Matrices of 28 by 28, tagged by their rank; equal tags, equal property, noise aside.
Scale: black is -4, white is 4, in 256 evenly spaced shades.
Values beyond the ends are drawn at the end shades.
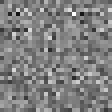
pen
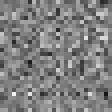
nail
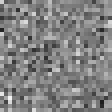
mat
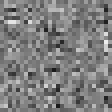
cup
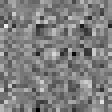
nail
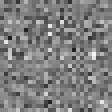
pen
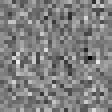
mat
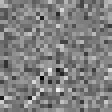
mat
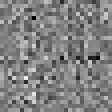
pen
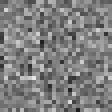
pen
